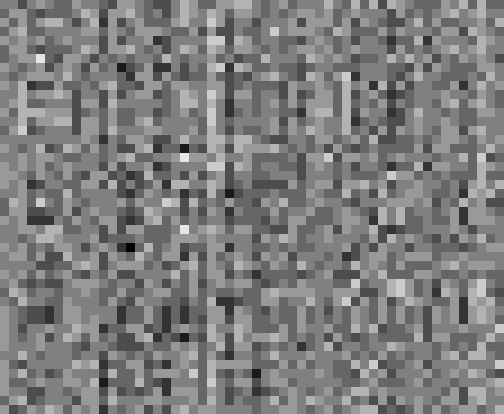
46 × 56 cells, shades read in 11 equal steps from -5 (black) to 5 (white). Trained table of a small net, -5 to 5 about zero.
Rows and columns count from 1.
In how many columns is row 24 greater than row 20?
20
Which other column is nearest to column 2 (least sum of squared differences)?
50
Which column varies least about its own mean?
36
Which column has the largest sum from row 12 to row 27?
24
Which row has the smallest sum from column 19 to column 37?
22
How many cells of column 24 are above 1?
23
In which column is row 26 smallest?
44
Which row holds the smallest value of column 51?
27
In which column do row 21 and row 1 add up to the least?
19
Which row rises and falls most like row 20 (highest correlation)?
39
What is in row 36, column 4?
-2
